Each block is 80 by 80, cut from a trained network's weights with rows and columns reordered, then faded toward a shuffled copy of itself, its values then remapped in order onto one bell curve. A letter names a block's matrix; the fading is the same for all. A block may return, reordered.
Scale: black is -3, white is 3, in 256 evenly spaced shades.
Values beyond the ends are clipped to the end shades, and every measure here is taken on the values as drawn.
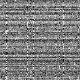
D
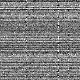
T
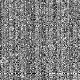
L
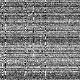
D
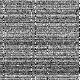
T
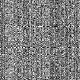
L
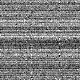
T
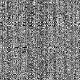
L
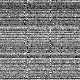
T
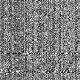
L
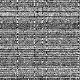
D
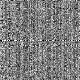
L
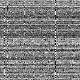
D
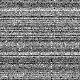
T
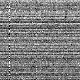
D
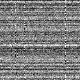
T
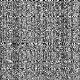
L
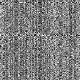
L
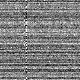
D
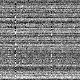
T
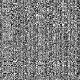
L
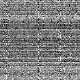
D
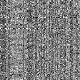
L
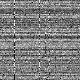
D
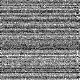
T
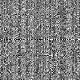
L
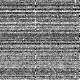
T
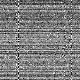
D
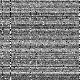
D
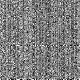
L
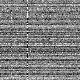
D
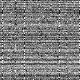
D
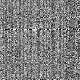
L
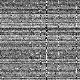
D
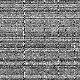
D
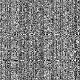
L
